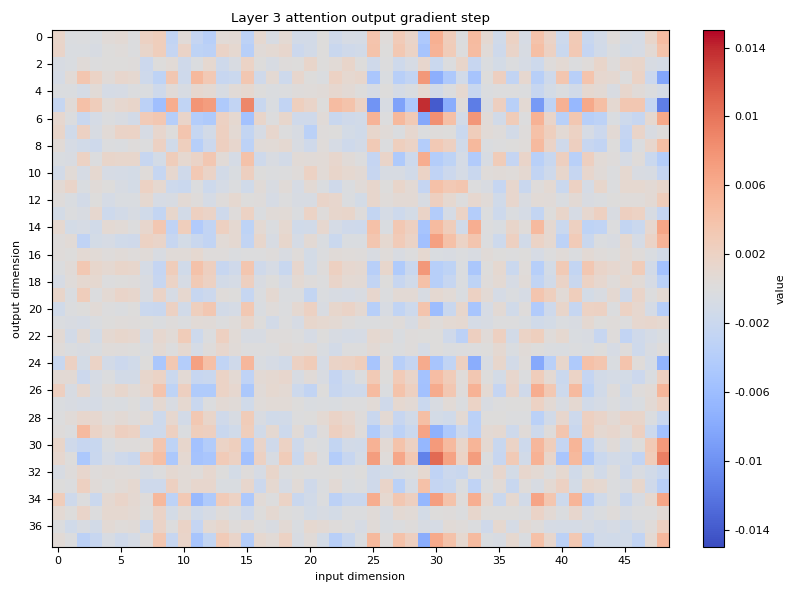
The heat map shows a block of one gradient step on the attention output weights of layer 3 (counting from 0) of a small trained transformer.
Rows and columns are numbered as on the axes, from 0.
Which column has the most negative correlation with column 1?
10
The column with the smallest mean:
11
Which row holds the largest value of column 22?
5
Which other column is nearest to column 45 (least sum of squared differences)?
43
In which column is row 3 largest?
29
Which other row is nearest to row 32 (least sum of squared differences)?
16
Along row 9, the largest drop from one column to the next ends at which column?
30
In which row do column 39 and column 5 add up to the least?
24
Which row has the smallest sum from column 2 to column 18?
31
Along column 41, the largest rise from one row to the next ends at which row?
6
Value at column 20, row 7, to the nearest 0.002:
-0.004
